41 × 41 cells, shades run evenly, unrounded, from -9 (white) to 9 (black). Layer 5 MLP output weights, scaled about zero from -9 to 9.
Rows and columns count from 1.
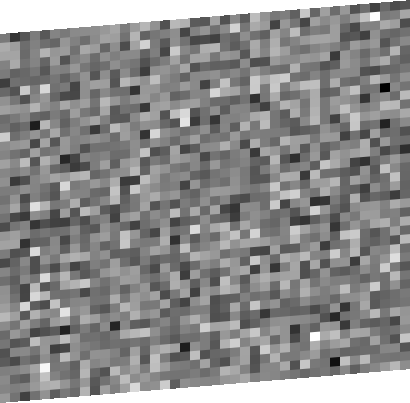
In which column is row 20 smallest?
4
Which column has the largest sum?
3
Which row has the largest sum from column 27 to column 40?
34
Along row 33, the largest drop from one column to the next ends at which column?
26
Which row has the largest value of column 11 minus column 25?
39
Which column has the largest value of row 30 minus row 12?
35
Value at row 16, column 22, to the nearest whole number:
1
